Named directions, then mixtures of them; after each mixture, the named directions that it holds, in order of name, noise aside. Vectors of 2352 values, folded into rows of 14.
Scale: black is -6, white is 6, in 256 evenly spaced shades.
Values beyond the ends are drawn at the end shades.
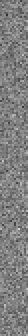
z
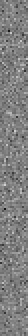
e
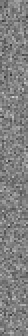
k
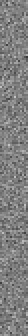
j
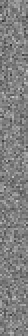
k.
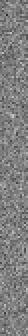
e, k, z.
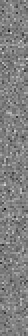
e.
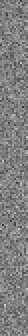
z.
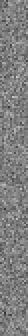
e, j, k.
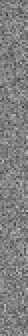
z.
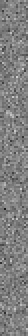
e, k.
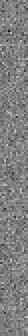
e.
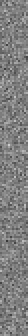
j.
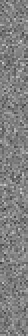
e, j, z.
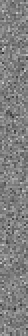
e, j, k.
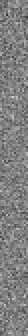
k, z.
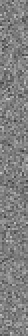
j, k, z.
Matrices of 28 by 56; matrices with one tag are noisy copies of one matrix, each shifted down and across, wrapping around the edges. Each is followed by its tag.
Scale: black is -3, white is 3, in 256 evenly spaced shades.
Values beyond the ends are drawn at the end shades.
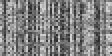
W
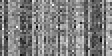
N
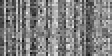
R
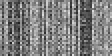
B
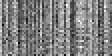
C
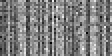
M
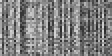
C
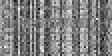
R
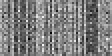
B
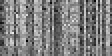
R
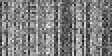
N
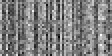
M
